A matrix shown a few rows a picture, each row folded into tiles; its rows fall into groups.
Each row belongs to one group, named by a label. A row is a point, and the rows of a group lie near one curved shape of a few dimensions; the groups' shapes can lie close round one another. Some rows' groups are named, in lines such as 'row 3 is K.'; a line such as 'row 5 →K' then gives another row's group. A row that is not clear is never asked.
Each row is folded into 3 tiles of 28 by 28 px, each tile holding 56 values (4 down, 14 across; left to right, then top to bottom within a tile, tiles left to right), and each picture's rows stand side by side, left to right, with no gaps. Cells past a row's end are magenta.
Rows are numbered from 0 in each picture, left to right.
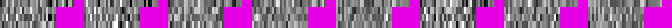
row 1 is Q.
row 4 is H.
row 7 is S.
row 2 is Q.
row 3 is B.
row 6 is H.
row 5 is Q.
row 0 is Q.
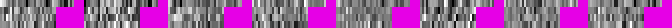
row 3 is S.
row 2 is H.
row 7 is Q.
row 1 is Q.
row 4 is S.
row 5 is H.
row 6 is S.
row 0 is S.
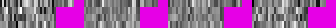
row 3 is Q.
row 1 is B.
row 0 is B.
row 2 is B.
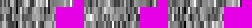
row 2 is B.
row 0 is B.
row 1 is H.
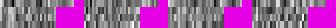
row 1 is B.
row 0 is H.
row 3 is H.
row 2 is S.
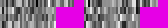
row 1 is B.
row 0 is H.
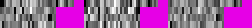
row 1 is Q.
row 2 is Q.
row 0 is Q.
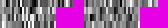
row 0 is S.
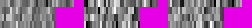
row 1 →Q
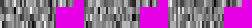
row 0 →Q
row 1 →Q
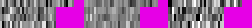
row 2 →H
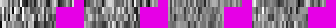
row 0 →S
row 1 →H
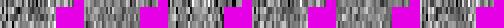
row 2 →B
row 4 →Q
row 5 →H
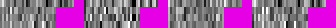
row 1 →Q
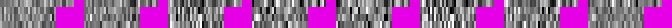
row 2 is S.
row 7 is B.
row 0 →H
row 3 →B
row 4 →Q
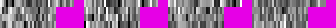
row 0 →H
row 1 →S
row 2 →S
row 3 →S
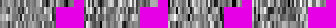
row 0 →B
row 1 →B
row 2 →B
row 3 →H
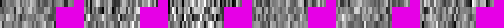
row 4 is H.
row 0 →Q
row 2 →Q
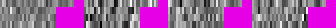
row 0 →S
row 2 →H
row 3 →H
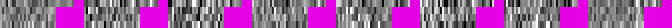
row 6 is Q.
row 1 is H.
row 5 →S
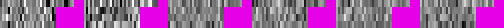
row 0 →B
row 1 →H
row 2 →B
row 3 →H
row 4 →H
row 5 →S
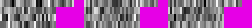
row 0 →H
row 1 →H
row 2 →H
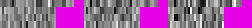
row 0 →H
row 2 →S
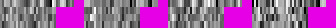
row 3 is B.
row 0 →Q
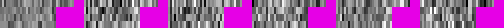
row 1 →H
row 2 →H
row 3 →Q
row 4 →B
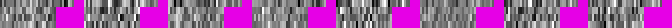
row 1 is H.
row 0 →Q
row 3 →Q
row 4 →H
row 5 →H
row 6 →H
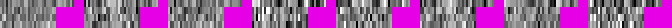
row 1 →B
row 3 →S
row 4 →H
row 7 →S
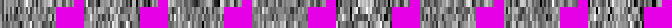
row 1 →Q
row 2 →Q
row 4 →Q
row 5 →B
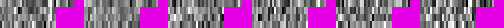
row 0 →B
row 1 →S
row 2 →H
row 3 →S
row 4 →B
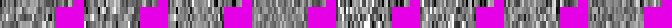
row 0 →Q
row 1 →Q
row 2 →B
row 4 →Q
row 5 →Q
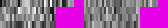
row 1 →S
